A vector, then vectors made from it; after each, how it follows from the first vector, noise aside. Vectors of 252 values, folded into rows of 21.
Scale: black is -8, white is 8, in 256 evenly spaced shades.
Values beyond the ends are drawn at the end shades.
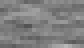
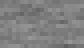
negated, shrunk.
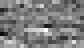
wrapped around, scaled up.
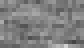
copied.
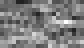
wrapped around, scaled up.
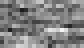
wrapped around, scaled up.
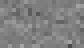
negated, partly zeroed.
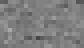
wrapped around, negated, partly zeroed.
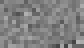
sign-scrambled.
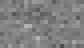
negated, partly zeroed.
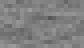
wrapped around, negated, shrunk.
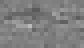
negated, partly zeroed.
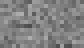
sign-scrambled.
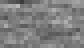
reversed, negated.
